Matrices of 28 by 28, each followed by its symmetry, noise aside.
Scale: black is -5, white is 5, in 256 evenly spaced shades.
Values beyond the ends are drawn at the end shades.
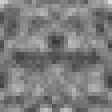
mirrored left to right.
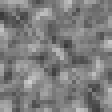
symmetric across the other diagonal.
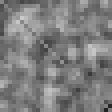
symmetric.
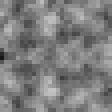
mirrored top to bottom.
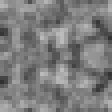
mirrored top to bottom.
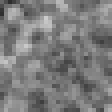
symmetric.
